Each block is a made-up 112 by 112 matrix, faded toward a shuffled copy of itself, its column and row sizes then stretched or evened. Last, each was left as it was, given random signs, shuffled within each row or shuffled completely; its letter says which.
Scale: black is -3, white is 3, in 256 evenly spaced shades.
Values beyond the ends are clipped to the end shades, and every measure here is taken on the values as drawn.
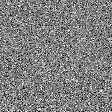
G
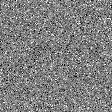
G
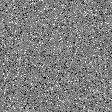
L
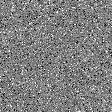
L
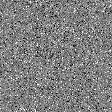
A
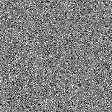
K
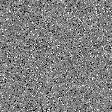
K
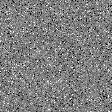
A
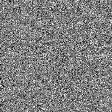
K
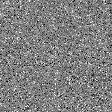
A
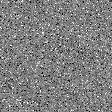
G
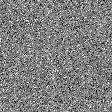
G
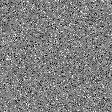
L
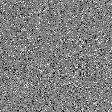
K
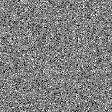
K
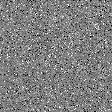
A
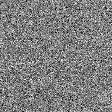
A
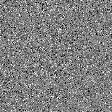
K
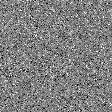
G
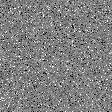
G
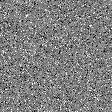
L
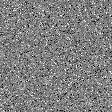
L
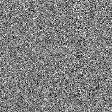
K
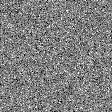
L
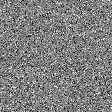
G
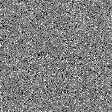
A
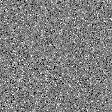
K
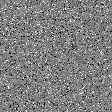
G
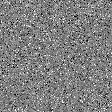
L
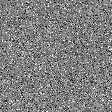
G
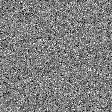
L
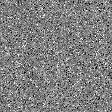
A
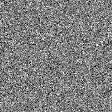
A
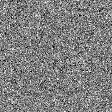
A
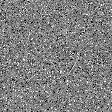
G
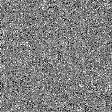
K
